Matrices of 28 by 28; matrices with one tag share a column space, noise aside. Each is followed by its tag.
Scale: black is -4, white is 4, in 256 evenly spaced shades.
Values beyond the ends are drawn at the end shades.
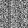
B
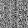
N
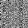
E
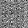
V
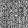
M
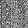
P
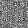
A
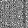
B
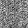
E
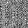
E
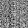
N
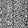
N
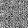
A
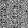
B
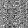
P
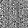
V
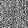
A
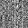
M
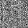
A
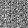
N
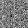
N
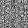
M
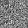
P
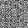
B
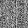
M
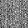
P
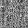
M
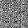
V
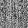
M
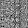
N
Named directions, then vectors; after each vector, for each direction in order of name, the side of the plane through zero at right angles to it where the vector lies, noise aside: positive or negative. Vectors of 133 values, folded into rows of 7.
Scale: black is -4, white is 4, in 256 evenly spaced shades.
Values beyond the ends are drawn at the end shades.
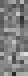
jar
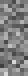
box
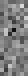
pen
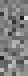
positive, positive, positive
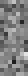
negative, positive, negative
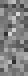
negative, positive, negative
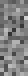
positive, positive, positive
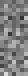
positive, positive, positive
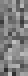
negative, positive, positive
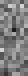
negative, negative, positive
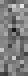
negative, negative, positive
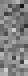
positive, positive, negative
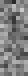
positive, negative, positive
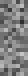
negative, positive, positive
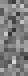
positive, negative, positive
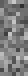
negative, positive, negative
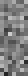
negative, negative, negative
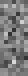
positive, negative, positive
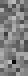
negative, positive, negative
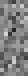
positive, negative, positive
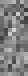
negative, positive, negative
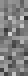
negative, negative, negative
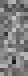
negative, positive, negative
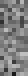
negative, positive, positive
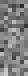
positive, positive, negative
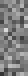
negative, positive, positive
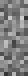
negative, negative, negative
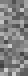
positive, negative, negative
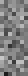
negative, negative, negative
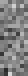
negative, negative, positive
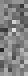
positive, positive, negative
